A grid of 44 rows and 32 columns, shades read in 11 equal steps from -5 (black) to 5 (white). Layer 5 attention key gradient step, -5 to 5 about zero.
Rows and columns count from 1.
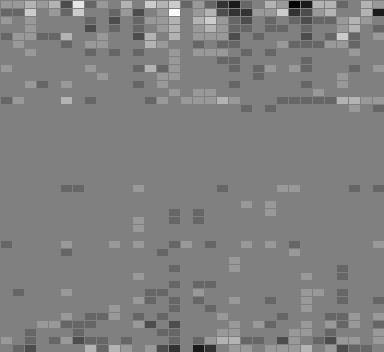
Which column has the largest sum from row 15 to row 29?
12
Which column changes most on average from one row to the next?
32
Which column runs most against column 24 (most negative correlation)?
19
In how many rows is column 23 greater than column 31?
5
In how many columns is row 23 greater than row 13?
8
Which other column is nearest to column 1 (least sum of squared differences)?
4
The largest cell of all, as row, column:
2, 15
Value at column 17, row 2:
1
